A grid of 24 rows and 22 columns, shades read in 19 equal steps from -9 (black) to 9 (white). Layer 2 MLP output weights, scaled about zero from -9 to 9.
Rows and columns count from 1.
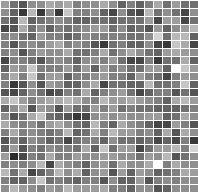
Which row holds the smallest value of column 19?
6
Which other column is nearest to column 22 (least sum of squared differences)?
12
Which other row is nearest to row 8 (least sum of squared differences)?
18
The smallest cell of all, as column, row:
2, 20
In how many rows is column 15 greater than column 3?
13
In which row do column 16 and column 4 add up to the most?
10
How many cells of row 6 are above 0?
7
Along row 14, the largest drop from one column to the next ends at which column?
4
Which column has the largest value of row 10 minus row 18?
22
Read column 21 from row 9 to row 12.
5 2 5 -1
